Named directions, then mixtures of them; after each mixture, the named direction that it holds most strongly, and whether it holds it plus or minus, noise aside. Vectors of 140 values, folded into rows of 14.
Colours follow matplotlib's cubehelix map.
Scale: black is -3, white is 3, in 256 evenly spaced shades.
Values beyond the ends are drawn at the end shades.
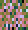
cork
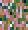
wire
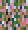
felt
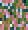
wire, plus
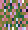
cork, minus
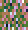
cork, minus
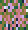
cork, plus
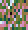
wire, plus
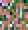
wire, plus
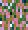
wire, plus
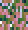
wire, plus
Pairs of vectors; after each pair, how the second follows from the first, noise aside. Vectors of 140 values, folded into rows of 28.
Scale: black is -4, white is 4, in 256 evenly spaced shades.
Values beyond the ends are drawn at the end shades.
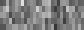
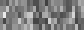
wrapped around.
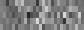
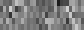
wrapped around.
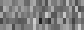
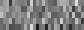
wrapped around.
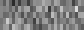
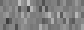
negated, partly zeroed.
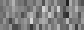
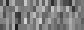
reversed.
